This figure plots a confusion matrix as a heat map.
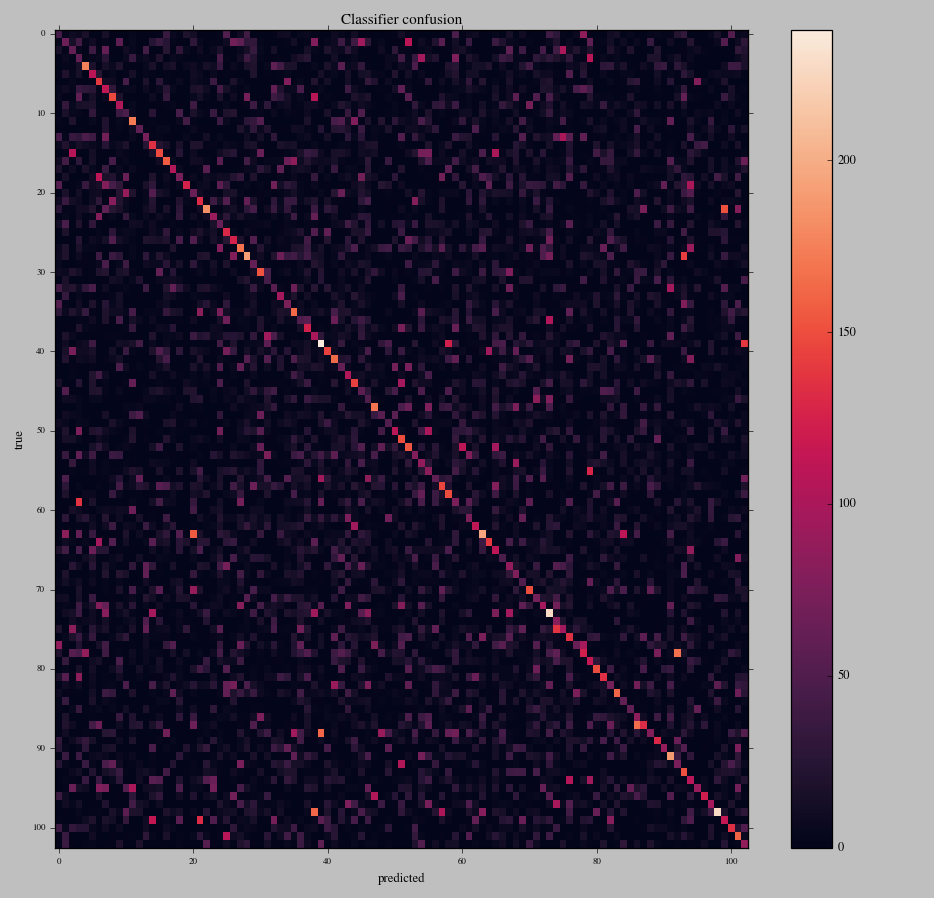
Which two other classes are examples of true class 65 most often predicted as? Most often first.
94, 5
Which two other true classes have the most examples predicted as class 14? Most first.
99, 73
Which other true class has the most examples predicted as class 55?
50
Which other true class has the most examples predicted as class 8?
21
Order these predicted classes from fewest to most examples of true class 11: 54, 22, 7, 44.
22, 7, 54, 44
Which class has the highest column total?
73
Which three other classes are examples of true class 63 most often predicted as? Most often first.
20, 84, 1
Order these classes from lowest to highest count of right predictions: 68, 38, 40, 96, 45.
45, 68, 38, 96, 40
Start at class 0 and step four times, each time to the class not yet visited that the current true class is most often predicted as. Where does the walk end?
89
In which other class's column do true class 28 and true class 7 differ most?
93
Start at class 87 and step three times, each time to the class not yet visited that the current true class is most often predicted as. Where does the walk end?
67
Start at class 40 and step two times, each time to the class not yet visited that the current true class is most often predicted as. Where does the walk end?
6
